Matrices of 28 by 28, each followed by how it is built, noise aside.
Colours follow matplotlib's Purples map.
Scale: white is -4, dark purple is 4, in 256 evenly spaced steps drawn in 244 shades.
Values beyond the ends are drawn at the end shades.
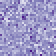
block diagonal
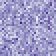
repeating columns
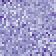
block diagonal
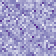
Toeplitz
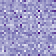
low rank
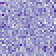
low rank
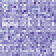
blocks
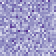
blocks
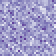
Toeplitz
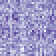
blocks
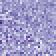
lower triangular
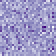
low rank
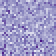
lower triangular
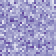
repeating columns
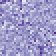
block diagonal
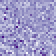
lower triangular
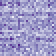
blocks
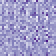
low rank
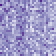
blocks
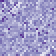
block diagonal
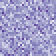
Toeplitz
